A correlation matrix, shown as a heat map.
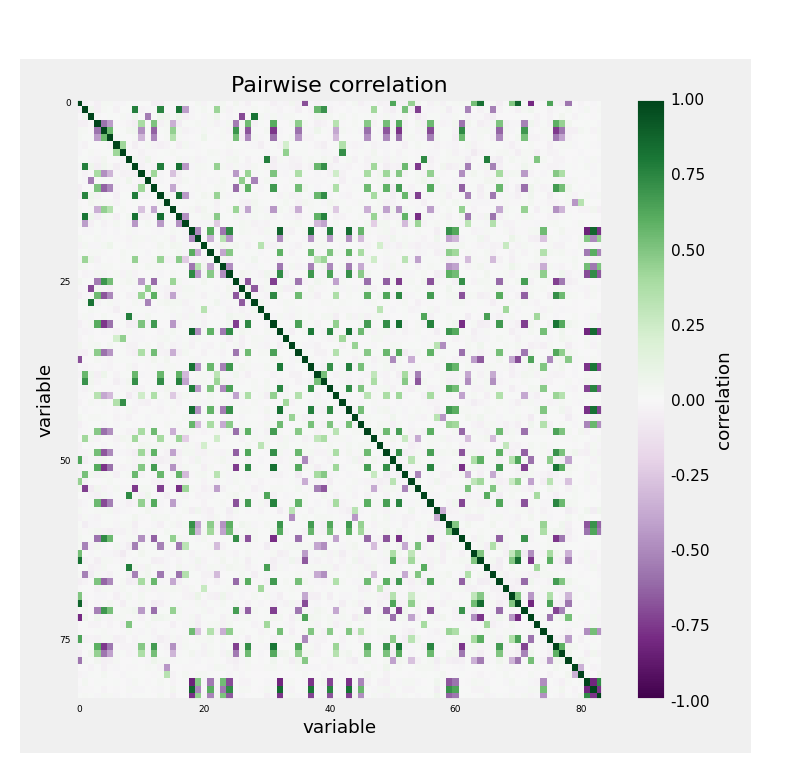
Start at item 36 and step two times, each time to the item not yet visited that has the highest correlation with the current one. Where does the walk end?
78
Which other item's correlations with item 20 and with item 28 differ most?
2
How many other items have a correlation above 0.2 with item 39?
8
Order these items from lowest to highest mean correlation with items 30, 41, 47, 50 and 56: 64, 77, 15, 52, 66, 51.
15, 66, 52, 64, 77, 51
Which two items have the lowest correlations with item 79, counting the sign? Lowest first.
14, 80
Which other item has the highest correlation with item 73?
8
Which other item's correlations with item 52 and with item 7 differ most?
42
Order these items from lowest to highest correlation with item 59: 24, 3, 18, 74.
3, 74, 24, 18
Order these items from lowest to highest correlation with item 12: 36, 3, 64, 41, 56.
64, 36, 41, 3, 56
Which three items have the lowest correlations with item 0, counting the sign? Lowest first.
72, 36, 78
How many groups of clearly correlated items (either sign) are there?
10
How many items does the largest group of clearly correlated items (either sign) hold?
20
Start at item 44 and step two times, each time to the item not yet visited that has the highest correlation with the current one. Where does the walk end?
57
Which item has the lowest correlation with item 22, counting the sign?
54
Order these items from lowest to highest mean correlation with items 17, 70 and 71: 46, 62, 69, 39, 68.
46, 39, 68, 62, 69
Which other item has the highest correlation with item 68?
29
